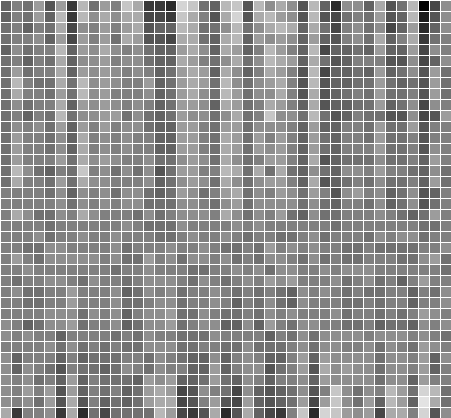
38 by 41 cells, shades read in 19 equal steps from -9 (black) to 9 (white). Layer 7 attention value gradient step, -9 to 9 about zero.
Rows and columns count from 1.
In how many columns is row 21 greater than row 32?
15
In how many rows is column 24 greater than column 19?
18
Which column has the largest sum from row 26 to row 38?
39
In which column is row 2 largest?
22
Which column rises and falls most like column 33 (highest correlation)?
32
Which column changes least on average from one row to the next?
1
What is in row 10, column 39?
-4
